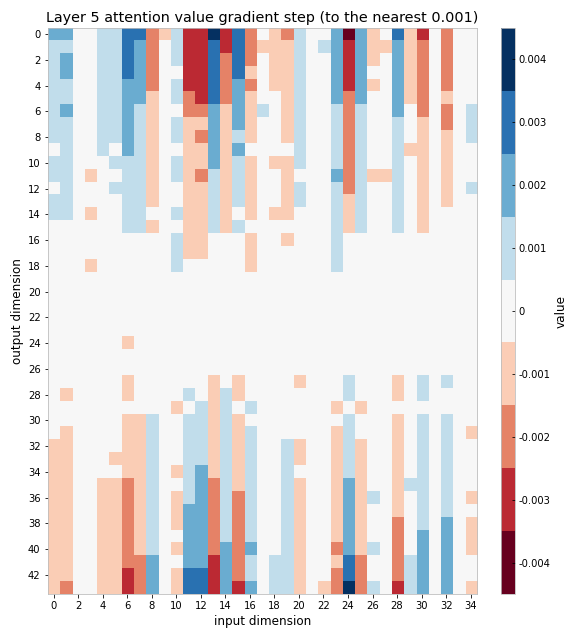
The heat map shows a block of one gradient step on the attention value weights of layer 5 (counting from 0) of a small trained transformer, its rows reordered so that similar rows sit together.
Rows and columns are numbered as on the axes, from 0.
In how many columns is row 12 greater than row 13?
2
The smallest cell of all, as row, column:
0, 24
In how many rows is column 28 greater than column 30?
16
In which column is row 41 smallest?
13
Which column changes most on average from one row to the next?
10
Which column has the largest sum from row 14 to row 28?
23
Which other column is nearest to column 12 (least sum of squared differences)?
11
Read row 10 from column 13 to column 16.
0.002 -0.001 0.001 -0.001
